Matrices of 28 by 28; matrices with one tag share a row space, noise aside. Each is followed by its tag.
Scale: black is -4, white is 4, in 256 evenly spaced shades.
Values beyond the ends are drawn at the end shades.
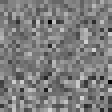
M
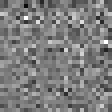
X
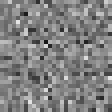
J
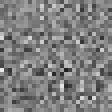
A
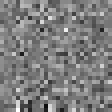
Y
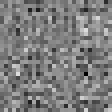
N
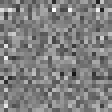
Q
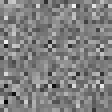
Q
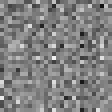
A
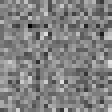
J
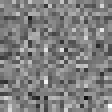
J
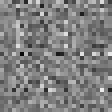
Y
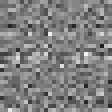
J
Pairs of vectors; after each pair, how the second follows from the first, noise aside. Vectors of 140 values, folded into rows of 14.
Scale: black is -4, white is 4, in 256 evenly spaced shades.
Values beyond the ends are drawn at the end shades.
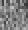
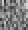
negated.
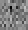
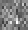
reversed, negated.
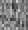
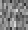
reversed, negated.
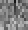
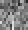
reversed, negated.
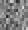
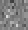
negated, partly zeroed.
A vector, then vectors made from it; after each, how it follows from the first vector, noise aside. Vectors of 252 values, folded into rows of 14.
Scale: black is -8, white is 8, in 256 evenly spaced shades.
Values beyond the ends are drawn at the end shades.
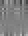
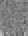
reversed, negated, partly zeroed.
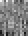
reversed, scaled up.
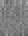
negated, shrunk.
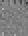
partly zeroed.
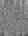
negated, shrunk.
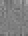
negated, shrunk.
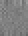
negated, shrunk.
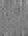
negated, shrunk.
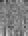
reversed, negated.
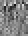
wrapped around, scaled up.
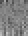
reversed, negated.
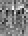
wrapped around, scaled up.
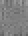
negated, shrunk.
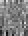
reversed, scaled up.
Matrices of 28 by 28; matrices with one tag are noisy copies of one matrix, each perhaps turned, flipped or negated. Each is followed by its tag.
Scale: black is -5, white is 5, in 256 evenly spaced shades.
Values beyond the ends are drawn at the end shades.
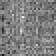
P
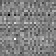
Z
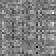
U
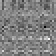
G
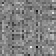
U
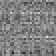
U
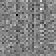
Z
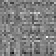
U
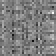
U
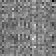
P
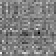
P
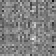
P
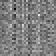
Z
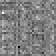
U
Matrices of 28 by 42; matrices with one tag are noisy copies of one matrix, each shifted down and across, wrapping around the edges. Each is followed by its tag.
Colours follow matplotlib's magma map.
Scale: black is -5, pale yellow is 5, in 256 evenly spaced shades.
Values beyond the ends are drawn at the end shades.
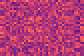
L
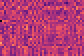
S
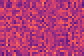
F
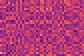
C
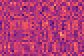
S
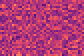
L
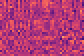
S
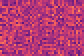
F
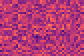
L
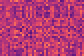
F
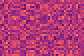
L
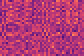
C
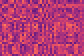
S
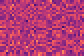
L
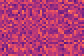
L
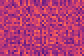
F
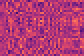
S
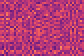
C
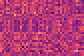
F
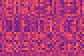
F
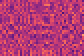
S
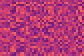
L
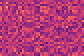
L
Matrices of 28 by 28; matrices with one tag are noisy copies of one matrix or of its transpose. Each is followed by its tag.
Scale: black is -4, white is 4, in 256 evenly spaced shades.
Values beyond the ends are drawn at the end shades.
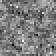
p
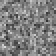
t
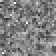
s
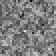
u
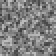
u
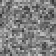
t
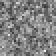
p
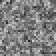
t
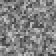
u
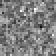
u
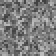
s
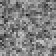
s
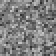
t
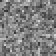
t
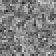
p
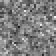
p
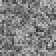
p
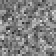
s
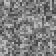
p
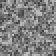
u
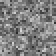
p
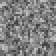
t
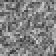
u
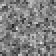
t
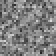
u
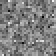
u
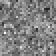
p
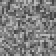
t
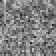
t
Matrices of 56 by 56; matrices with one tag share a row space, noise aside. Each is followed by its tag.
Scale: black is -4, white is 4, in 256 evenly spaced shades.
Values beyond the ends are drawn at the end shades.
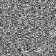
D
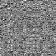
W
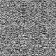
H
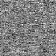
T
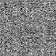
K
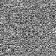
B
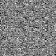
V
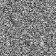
K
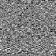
D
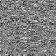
T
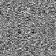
D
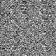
H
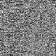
B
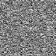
K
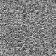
V
